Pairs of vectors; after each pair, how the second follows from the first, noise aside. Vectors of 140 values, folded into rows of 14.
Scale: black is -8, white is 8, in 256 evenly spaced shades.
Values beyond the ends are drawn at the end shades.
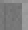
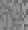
sign-scrambled.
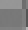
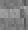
wrapped around.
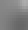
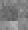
wrapped around.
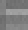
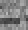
wrapped around, negated, scaled up.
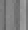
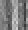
wrapped around, scaled up.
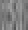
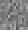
sign-scrambled.
